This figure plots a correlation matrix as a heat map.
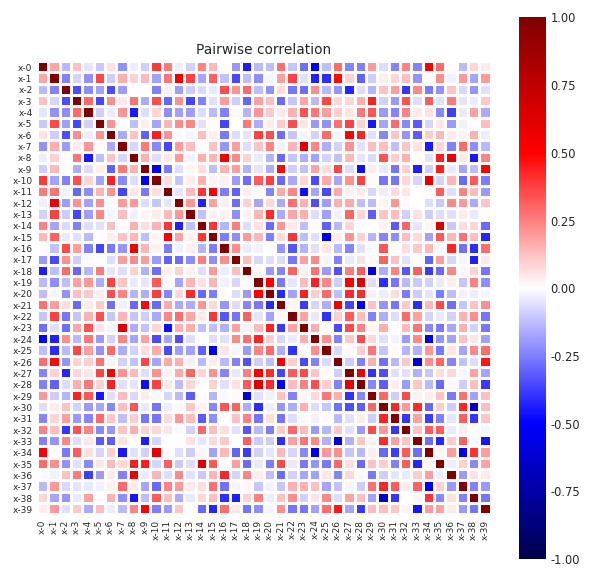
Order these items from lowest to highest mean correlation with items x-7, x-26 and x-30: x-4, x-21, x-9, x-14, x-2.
x-2, x-14, x-4, x-21, x-9
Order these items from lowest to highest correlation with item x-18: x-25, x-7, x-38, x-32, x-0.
x-0, x-32, x-25, x-7, x-38
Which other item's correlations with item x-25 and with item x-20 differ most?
x-13
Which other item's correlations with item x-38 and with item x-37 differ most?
x-30
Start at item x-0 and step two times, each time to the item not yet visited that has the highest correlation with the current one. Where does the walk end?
x-10
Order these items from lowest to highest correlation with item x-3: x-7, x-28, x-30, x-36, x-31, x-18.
x-18, x-31, x-30, x-7, x-28, x-36
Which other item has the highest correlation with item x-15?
x-11
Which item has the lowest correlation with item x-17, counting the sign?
x-38
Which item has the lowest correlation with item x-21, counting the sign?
x-28
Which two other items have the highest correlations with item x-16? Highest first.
x-8, x-36
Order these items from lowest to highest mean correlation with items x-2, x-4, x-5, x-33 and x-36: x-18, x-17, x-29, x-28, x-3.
x-29, x-3, x-17, x-28, x-18
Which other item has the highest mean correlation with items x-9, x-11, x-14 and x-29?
x-35
